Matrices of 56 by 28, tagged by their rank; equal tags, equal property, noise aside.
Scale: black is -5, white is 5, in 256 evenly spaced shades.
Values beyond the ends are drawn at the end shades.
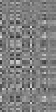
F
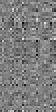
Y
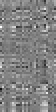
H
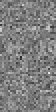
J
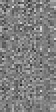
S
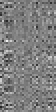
Y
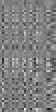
F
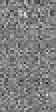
S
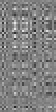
F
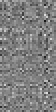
H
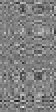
Y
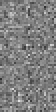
J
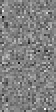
J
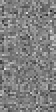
J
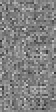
J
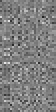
H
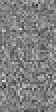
J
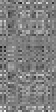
Y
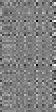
F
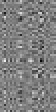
Y
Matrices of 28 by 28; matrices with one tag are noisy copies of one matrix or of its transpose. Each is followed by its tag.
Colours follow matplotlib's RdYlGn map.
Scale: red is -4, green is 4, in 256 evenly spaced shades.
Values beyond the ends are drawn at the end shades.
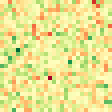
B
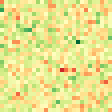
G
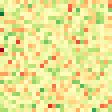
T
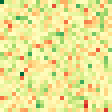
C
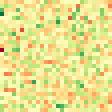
T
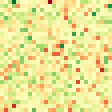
T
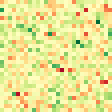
G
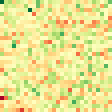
C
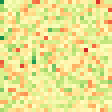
C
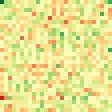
C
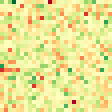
T
